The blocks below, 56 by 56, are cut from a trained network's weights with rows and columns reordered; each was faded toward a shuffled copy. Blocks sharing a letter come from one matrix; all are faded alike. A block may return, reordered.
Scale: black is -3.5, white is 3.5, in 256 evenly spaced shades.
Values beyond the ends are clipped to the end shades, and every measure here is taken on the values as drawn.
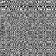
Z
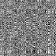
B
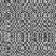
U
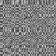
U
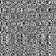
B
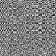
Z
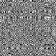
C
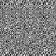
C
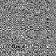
C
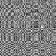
U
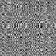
B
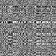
Z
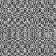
U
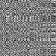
U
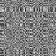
U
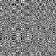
B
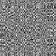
B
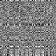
Z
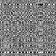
Z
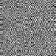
B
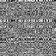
Z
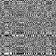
Z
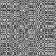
U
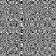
B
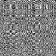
B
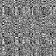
B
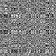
B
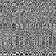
Z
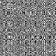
B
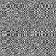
Z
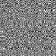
C
